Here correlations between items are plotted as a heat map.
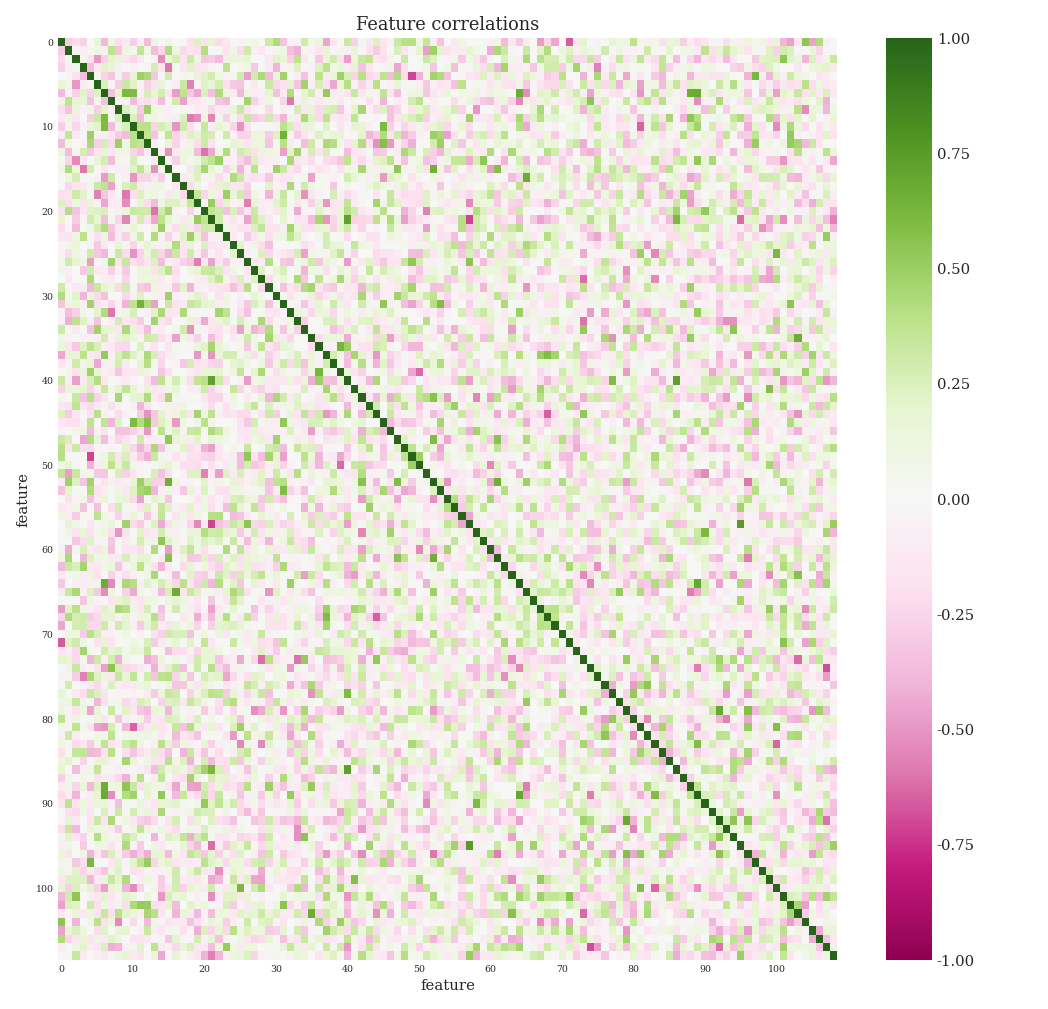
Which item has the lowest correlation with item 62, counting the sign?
75
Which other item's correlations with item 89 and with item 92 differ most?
64
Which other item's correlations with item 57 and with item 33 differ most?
95
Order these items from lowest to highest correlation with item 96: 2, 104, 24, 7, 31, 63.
31, 24, 104, 2, 63, 7
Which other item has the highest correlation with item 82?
76
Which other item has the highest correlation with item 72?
3
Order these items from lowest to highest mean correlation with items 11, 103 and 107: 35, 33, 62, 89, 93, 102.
33, 89, 62, 93, 35, 102
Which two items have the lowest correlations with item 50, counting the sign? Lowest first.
39, 60
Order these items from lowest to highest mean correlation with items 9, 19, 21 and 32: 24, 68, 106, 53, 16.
68, 53, 24, 16, 106
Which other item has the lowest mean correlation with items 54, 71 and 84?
47
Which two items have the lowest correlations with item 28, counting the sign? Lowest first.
73, 83
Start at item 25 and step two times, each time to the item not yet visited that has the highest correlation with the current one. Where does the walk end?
81
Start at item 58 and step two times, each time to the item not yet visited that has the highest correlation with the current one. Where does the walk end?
20
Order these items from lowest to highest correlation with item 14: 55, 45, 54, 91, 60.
60, 54, 45, 55, 91
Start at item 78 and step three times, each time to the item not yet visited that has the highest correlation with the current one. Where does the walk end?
24
